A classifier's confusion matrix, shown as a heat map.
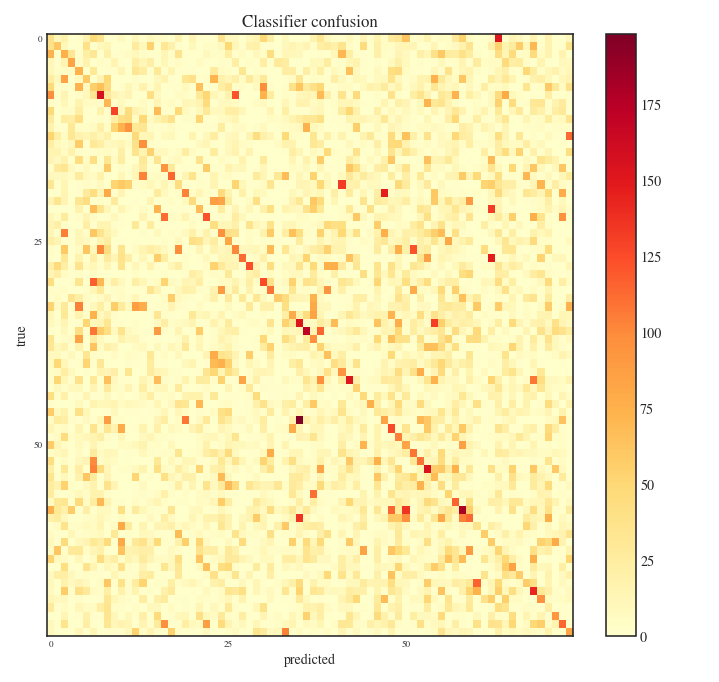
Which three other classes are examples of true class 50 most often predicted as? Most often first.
58, 44, 0
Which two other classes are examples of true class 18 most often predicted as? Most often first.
41, 69
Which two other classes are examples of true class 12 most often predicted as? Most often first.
73, 50
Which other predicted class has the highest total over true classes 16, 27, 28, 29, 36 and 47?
35
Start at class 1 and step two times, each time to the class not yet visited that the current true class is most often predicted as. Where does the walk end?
60
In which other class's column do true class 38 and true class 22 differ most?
16
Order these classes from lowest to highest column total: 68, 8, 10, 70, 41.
10, 41, 70, 8, 68
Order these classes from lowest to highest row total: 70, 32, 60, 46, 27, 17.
70, 46, 60, 32, 27, 17
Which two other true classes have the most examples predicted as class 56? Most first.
25, 64
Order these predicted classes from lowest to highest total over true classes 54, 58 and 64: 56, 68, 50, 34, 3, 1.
1, 3, 34, 56, 68, 50
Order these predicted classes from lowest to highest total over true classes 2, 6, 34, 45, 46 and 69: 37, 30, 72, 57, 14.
14, 72, 57, 30, 37
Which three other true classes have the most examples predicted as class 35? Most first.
47, 59, 6
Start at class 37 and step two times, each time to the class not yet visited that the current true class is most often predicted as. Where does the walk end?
42
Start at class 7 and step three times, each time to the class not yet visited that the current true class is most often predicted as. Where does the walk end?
31
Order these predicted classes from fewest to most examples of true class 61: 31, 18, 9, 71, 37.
37, 71, 9, 31, 18
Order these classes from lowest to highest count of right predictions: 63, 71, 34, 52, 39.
63, 39, 34, 71, 52
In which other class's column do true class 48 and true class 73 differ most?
33
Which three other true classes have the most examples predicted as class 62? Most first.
27, 21, 15
